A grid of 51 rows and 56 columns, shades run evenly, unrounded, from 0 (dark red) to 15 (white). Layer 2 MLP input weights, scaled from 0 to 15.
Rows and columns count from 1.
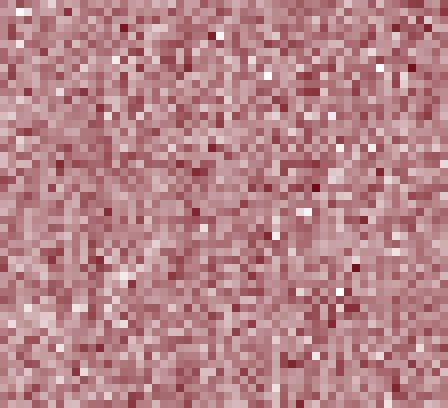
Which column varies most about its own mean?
16
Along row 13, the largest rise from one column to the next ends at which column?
29
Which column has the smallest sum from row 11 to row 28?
13
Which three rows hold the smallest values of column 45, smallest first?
34, 39, 12
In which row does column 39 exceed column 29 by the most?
27
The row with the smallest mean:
21
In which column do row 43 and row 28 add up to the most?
35
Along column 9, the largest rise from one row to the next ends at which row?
3
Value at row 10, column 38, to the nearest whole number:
4
